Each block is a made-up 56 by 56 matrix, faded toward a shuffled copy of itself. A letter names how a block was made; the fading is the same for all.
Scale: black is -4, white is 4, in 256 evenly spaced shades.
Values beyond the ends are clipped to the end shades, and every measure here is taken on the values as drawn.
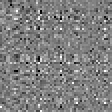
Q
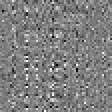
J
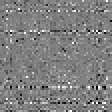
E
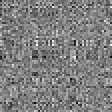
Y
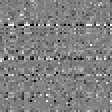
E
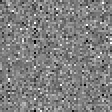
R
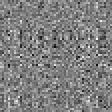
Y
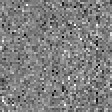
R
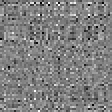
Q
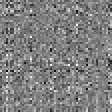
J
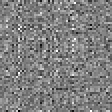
Y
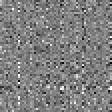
J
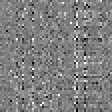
J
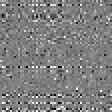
E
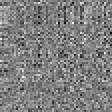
Y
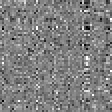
Q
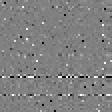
E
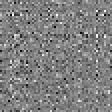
Q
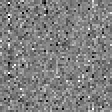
R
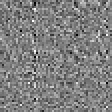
Y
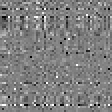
E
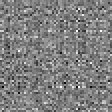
Y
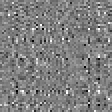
Q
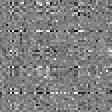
E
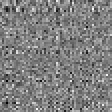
Y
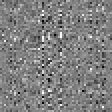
J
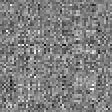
Y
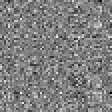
Y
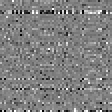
E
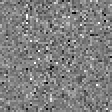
R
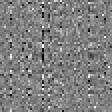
J
